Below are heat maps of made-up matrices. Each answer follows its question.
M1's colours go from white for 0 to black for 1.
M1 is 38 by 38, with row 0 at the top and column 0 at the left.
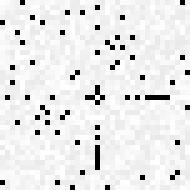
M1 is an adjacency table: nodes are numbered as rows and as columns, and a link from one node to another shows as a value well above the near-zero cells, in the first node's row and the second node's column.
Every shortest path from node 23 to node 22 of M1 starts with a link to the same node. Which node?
node 12
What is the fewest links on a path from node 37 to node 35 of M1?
4
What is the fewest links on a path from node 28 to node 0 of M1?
7
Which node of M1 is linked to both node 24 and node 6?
node 3
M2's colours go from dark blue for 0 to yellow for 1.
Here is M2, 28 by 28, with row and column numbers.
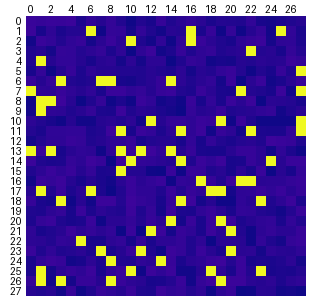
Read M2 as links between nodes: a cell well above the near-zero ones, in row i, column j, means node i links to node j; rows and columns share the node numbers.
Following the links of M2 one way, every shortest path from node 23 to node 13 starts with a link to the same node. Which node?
node 20
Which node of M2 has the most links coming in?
node 1
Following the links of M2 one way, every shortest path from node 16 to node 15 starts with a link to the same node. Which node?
node 17
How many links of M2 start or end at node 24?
3
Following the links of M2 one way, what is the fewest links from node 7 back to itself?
8
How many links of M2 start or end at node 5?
2
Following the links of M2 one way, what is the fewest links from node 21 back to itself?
7
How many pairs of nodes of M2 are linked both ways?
1
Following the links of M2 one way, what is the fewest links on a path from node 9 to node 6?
2
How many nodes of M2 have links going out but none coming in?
2
